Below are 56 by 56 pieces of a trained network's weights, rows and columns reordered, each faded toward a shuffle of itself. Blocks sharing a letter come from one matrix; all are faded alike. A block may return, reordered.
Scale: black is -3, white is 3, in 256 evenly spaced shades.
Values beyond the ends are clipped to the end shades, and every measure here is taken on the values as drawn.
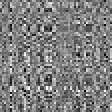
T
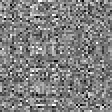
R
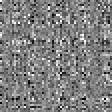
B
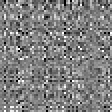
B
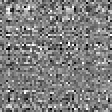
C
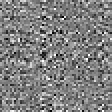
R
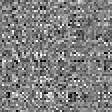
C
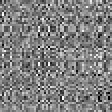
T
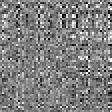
B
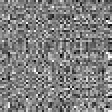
T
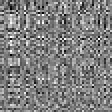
T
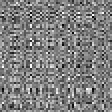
T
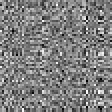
T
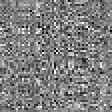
R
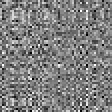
T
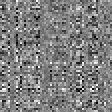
B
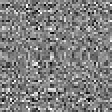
R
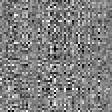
B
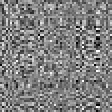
T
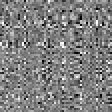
C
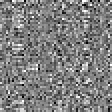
R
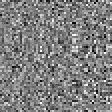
R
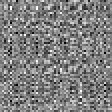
T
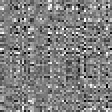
B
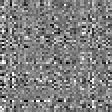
C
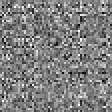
R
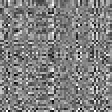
T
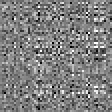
B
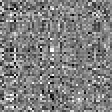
R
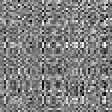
T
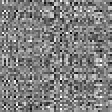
T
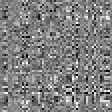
B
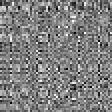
T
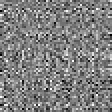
R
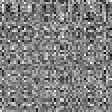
T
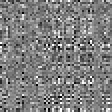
B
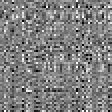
B
